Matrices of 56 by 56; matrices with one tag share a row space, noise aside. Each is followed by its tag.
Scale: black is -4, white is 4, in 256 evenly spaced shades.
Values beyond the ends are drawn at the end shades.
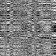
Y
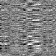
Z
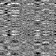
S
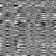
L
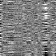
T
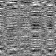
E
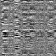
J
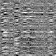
J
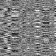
S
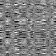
L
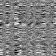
L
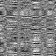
E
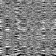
L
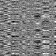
S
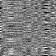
T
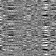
T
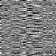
Z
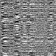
J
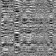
J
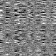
L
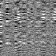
L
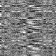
Z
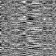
Z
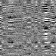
T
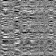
J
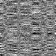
E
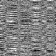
E
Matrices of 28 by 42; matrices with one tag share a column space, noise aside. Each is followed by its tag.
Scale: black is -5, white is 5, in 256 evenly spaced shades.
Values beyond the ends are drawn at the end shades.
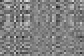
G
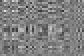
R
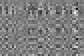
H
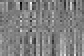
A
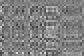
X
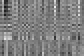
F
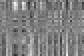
A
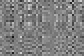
G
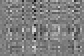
R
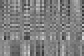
F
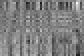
A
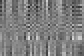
F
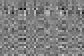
H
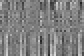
A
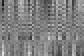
F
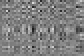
R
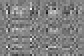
H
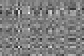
H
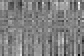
A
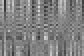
F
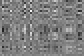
R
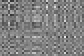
G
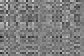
G
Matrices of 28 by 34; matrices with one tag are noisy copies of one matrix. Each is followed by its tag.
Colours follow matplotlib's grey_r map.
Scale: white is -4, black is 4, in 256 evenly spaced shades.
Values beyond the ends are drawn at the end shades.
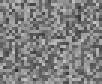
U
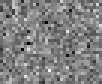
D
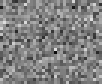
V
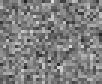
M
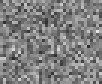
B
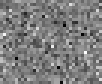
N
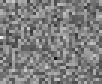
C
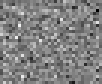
V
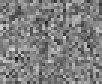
B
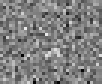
U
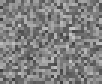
V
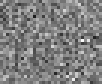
N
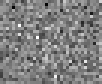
V
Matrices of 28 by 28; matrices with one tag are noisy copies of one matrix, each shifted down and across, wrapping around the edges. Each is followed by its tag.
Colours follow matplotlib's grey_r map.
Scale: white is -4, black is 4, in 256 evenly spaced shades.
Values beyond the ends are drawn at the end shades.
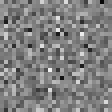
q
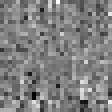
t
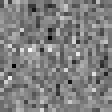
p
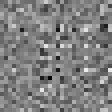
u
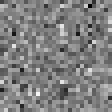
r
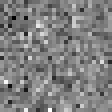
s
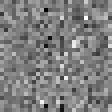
s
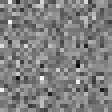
q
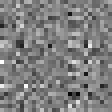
u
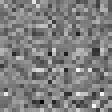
u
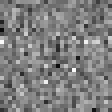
p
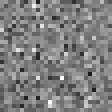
s
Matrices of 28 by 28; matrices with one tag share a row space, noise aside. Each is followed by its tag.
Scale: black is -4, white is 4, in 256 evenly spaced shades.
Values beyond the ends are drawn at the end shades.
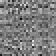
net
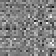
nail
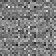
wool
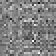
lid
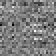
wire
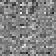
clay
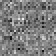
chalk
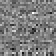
clay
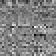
wire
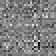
lid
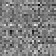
lid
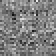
clay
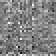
net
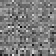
net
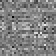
wire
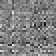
wire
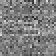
lid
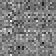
chalk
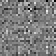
wool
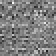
wire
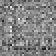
chalk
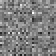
net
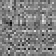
chalk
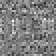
wire
